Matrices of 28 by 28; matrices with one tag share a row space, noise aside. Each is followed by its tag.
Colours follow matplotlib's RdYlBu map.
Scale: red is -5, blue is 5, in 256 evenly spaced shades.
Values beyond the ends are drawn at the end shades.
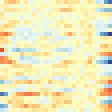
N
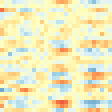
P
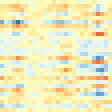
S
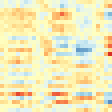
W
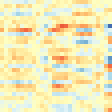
W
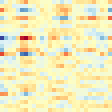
P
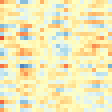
P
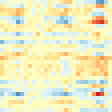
S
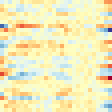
N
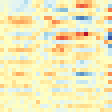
W
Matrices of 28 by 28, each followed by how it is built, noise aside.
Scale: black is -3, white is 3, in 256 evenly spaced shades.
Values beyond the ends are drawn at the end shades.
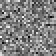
noise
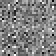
uneven columns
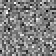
repeating columns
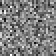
repeating rows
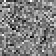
noise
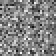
repeating rows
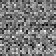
repeating columns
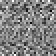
repeating columns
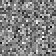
noise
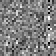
uneven columns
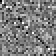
diagonal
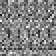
repeating columns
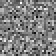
repeating columns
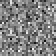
repeating rows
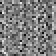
repeating rows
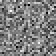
repeating rows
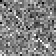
diagonal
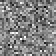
noise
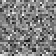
repeating columns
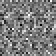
repeating columns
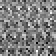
repeating columns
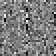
uneven columns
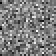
repeating rows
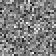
noise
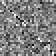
diagonal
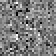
uneven columns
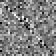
diagonal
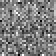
repeating columns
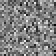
repeating rows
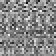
repeating columns
